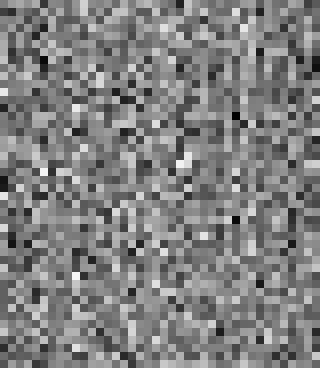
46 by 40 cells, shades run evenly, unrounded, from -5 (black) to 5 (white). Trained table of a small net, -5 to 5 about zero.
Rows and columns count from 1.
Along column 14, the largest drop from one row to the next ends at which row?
27
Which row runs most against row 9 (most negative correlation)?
33
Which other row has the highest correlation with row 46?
37
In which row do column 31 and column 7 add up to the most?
4
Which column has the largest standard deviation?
6
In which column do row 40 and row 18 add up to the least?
40
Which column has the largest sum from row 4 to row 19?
31
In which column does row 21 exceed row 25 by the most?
24
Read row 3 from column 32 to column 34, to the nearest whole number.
3 0 1
